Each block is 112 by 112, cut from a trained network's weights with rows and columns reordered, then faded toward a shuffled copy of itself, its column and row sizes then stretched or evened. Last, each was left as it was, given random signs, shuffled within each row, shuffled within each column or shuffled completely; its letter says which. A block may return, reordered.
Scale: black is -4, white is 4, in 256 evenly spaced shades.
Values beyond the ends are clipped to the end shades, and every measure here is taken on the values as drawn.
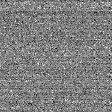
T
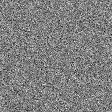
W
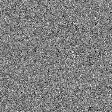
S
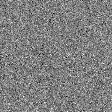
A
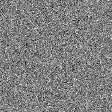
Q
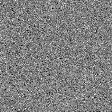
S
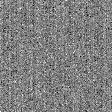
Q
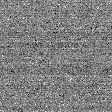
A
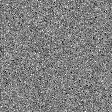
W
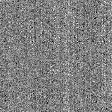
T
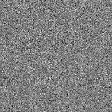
T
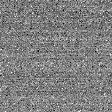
T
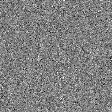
S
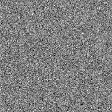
T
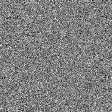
T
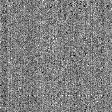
T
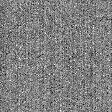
T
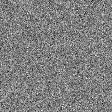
Q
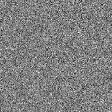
T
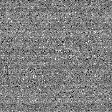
T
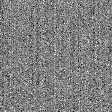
Q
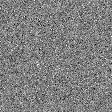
W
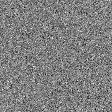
A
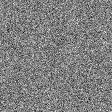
W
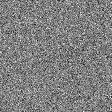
Q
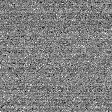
A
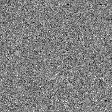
S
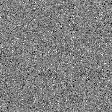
S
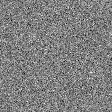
A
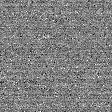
A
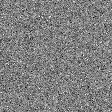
W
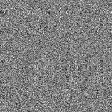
T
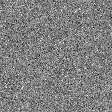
W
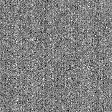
T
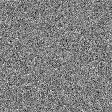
W
